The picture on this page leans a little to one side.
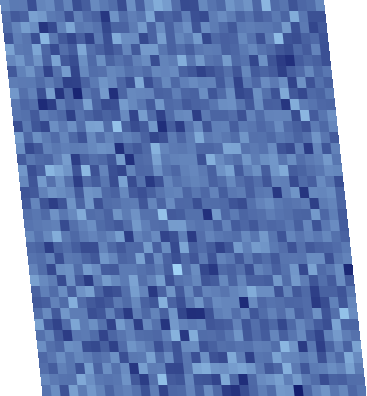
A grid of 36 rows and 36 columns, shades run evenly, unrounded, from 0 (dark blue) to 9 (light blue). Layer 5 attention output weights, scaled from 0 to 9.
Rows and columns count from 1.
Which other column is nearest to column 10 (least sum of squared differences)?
34
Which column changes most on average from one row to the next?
4
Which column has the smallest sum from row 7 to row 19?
7
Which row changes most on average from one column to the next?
9
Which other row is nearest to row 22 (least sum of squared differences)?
13
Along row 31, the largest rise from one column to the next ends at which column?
18
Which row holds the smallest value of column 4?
10
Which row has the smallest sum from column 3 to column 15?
23
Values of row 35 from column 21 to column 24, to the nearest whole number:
7 4 1 4
